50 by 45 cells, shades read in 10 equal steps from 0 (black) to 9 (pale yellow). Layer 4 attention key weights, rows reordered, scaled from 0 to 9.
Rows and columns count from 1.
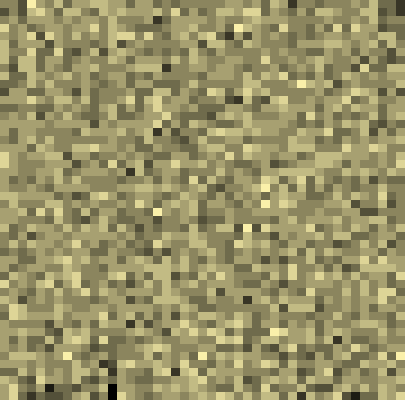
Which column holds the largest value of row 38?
43
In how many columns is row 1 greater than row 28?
17
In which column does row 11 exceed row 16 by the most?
34
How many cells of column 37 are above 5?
27
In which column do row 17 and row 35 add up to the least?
20
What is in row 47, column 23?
4
